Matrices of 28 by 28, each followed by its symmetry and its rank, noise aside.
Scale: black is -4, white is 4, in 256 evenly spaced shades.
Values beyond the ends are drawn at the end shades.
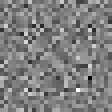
antisymmetric, rank eight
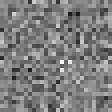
symmetric, rank eight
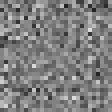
antisymmetric, rank eight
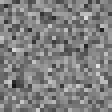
no symmetry, rank eight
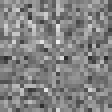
no symmetry, rank seven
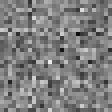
antisymmetric, rank six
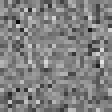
no symmetry, rank eight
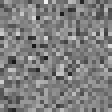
no symmetry, rank eight
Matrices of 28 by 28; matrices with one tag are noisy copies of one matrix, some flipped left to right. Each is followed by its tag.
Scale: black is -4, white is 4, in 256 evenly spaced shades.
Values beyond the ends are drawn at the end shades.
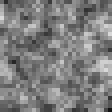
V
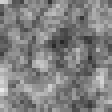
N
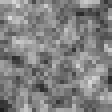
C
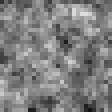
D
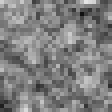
C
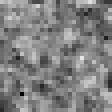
C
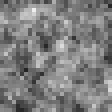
D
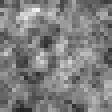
D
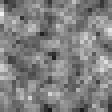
V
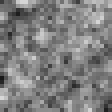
C
